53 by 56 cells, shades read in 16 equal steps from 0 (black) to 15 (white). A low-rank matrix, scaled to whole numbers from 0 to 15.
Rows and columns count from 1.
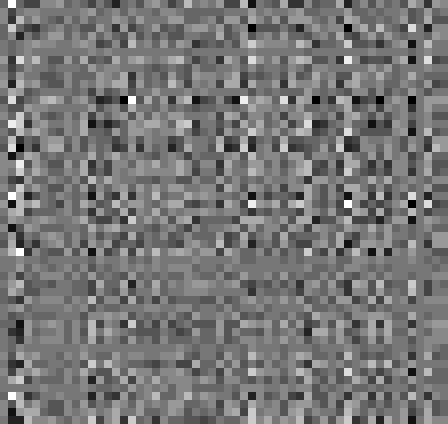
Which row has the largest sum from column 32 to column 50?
26
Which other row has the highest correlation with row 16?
39
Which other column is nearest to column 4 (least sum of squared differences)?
34
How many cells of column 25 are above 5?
39
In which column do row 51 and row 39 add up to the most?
3
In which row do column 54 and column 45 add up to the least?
19
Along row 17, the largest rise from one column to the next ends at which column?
44
